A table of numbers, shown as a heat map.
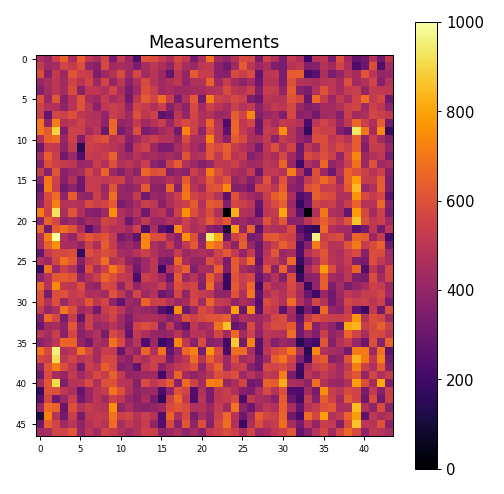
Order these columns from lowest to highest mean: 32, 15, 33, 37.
32, 33, 15, 37
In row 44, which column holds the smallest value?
0
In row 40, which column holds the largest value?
2
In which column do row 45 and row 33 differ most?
18
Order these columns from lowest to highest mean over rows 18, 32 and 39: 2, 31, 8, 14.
31, 14, 8, 2
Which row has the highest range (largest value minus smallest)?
19
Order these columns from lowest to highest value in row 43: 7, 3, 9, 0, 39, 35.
3, 0, 7, 35, 9, 39
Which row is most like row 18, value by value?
38
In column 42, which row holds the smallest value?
1
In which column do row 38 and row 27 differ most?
39
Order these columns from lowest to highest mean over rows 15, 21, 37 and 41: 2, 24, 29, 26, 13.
13, 26, 29, 24, 2
